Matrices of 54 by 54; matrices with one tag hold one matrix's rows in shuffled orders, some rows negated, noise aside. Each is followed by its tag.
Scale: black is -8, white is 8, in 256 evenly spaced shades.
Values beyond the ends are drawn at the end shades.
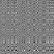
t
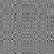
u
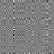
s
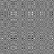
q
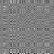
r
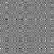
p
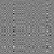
s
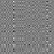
s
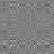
r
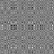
q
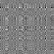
p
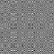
q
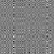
s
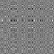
q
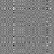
s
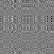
u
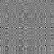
p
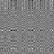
q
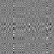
s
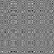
q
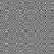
p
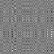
u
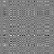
r
